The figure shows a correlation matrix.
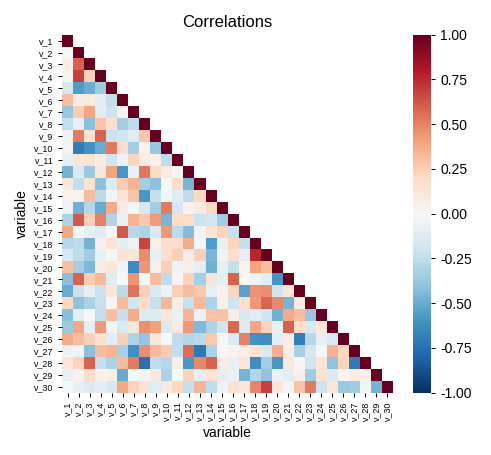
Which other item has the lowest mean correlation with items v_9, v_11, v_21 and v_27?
v_13
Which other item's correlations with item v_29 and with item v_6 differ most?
v_17
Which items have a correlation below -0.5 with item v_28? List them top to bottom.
v_8, v_12, v_18, v_20, v_27
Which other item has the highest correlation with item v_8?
v_18
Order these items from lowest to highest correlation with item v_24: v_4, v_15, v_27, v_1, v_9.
v_1, v_4, v_9, v_27, v_15
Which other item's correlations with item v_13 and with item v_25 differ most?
v_27
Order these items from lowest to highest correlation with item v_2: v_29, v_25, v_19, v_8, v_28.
v_19, v_8, v_29, v_28, v_25
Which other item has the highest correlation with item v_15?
v_10
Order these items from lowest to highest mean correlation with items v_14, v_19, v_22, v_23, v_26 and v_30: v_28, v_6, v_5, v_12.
v_12, v_5, v_28, v_6
